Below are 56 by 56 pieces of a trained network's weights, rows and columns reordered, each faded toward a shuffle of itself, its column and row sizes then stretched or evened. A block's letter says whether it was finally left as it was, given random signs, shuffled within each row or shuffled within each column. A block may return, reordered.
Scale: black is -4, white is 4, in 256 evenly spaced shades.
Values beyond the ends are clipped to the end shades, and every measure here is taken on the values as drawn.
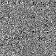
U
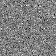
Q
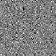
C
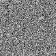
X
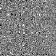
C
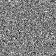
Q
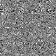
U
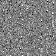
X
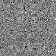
C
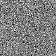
X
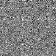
U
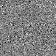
Q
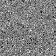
X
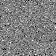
Q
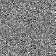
C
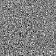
C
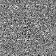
U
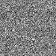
U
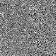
C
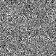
U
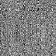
C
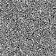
X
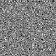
C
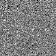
U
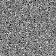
X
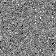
X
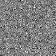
U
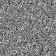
Q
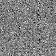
X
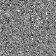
U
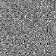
C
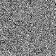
X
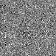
U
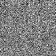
C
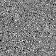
Q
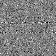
Q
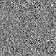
C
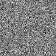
U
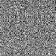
C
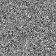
Q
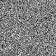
X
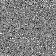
Q
